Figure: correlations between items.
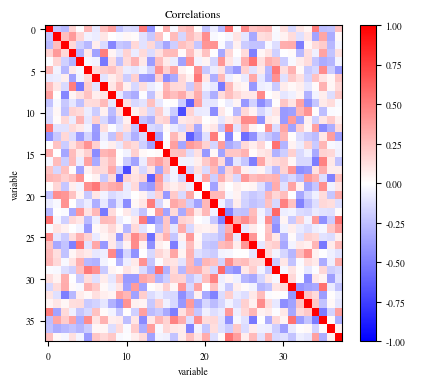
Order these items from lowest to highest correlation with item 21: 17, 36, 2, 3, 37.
37, 3, 36, 17, 2
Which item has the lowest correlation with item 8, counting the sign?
2
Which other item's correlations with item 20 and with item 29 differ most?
5
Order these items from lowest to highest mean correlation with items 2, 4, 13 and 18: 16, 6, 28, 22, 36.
36, 6, 16, 28, 22
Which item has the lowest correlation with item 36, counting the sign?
18
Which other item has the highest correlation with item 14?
29
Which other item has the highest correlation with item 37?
23
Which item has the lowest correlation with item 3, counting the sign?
26
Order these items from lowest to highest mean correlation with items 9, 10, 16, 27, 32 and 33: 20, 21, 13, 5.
21, 20, 13, 5
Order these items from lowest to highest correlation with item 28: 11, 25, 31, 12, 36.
31, 36, 11, 25, 12
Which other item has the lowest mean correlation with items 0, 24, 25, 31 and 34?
13
